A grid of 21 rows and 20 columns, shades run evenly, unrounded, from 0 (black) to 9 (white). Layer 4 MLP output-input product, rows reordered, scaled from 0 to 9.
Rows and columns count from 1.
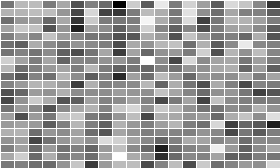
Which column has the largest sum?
10
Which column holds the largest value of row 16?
16
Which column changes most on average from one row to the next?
11
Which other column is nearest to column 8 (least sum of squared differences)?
19
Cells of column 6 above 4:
14
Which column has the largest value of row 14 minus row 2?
9
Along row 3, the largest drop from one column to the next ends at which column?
15
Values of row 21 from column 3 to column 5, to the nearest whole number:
4 4 5
